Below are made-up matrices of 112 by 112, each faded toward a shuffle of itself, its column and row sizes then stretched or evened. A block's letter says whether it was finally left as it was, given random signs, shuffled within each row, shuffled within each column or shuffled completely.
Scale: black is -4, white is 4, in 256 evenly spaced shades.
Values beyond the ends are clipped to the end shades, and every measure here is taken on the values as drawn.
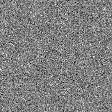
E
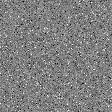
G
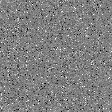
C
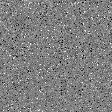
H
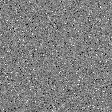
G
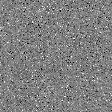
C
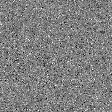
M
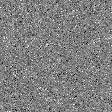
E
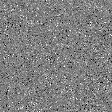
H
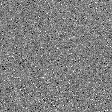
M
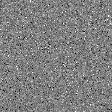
C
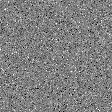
G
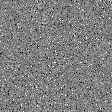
G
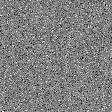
G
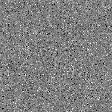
C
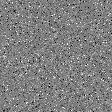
G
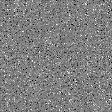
C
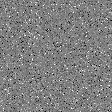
G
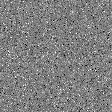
G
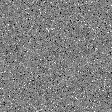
G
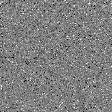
C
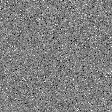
M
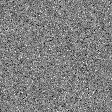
G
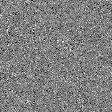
H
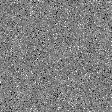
E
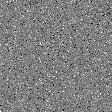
E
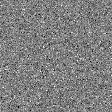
M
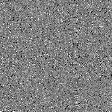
C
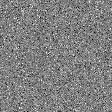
E
